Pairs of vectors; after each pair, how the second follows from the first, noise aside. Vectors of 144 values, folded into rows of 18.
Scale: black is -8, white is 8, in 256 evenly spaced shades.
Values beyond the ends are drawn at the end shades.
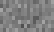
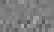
negated, partly zeroed.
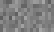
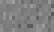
reversed, partly zeroed.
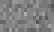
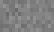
reversed, shrunk.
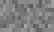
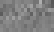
negated, partly zeroed.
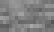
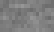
reversed, shrunk.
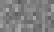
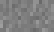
reversed, shrunk.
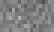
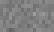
reversed, shrunk.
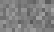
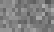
copied.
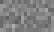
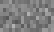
copied.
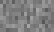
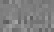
reversed, partly zeroed.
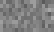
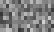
reversed, negated, scaled up.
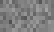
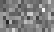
reversed, negated, scaled up.
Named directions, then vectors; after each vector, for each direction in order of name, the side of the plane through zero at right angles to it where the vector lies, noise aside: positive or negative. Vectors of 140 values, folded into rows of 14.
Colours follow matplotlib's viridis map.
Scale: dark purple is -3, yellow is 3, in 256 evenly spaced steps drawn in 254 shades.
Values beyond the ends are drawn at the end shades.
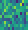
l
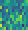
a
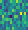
negative, negative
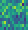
negative, positive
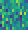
negative, negative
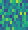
negative, negative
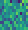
positive, positive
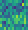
positive, negative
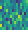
positive, positive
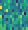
positive, positive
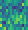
positive, negative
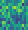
negative, positive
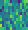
positive, positive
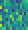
positive, positive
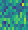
positive, negative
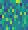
negative, negative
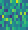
negative, negative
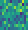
negative, positive
